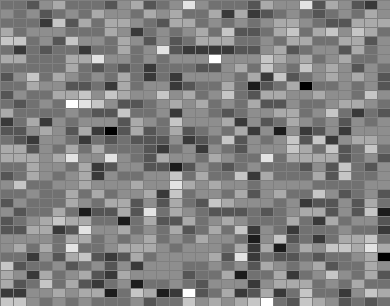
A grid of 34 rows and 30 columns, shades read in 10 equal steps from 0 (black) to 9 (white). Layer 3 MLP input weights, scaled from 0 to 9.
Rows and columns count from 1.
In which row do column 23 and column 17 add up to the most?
7
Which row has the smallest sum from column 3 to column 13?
16
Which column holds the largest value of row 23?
17
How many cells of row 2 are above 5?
6
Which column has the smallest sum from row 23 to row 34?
20
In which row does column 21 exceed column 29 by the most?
34
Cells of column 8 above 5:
6
